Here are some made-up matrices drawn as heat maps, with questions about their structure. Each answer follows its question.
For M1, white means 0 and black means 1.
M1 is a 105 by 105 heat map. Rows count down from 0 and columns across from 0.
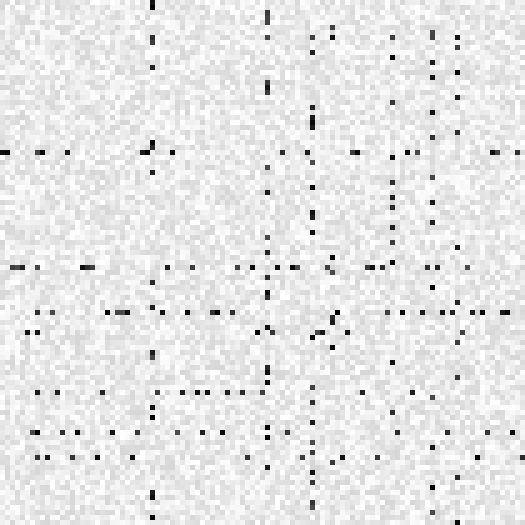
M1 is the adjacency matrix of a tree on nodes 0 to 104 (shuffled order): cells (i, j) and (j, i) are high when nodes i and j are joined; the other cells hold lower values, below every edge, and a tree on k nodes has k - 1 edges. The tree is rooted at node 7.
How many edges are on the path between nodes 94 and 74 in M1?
4
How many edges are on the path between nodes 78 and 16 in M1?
3
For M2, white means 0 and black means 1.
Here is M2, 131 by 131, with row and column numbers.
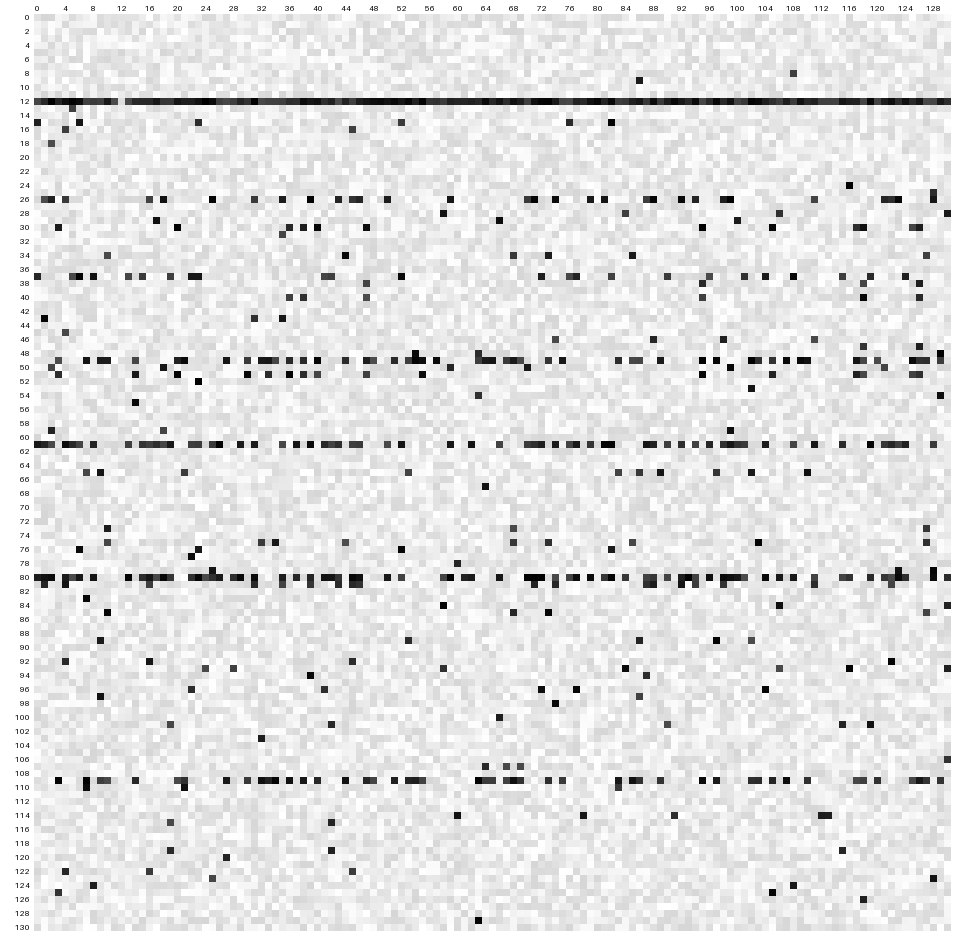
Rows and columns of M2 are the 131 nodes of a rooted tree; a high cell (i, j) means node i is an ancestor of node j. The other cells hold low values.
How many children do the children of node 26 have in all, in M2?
9
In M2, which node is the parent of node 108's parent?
124
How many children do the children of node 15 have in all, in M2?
3
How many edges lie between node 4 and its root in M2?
9
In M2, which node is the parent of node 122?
92
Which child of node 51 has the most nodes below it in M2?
30
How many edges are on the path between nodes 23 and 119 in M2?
6
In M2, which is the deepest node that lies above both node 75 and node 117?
109
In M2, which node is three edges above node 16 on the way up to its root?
81
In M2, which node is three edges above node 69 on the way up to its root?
49
